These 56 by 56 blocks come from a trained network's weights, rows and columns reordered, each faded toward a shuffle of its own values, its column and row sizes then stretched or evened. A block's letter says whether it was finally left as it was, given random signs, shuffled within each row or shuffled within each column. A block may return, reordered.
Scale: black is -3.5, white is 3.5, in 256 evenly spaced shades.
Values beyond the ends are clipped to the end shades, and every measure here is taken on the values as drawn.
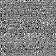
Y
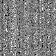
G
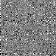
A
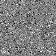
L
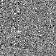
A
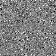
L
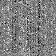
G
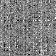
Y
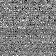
L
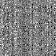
Y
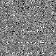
A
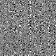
A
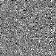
A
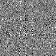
Y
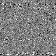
L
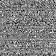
L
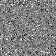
L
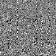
A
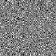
Y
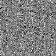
G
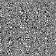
A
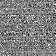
L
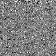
L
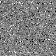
L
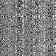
Y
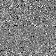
L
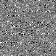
L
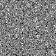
G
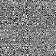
Y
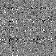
A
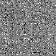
A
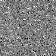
L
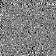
A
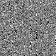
G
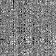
Y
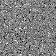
G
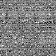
Y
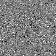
L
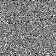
L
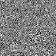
A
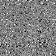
L
